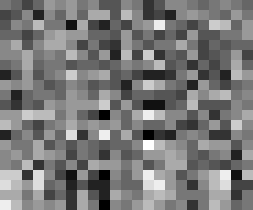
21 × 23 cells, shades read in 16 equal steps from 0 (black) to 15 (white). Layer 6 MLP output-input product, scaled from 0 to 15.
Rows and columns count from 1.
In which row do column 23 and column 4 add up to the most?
18
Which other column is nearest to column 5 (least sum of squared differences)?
6
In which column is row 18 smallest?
10
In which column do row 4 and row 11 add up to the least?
15
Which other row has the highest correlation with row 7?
12
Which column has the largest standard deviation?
14
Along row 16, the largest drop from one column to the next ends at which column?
22
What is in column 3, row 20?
7
